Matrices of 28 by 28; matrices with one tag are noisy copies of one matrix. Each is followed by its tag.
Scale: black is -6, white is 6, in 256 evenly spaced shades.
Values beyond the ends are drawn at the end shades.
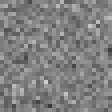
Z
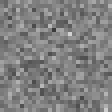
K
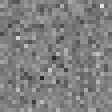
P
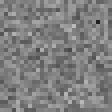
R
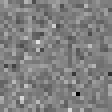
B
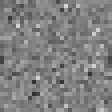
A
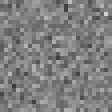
P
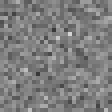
K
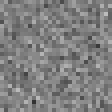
P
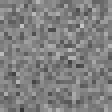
K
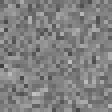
R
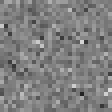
B
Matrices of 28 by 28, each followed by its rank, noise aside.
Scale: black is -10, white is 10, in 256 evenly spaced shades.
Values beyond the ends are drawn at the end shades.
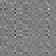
two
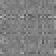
three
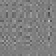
three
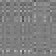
two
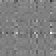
two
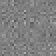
three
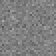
eight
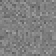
eight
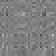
three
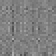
three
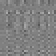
two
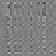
two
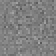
eight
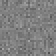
six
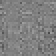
six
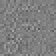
six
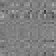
two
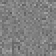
eight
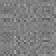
four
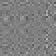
three
